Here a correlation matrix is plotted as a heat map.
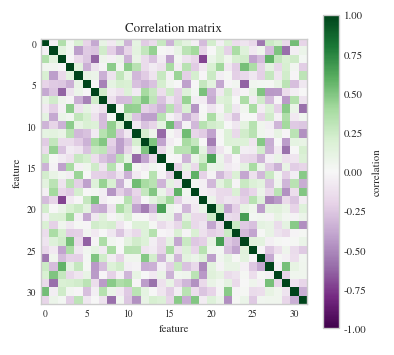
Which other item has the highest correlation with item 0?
30
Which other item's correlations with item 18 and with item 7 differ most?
16
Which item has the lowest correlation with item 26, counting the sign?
0
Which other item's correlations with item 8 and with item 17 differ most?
29
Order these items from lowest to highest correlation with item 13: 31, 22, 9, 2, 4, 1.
9, 2, 4, 22, 31, 1
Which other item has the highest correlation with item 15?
10
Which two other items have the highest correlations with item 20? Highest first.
14, 9
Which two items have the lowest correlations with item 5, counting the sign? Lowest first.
24, 7
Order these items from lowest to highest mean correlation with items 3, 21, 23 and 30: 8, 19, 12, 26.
19, 26, 12, 8
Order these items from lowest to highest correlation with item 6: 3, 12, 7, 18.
3, 18, 7, 12
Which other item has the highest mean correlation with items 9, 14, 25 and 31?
20
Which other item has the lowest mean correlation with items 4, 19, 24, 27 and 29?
1
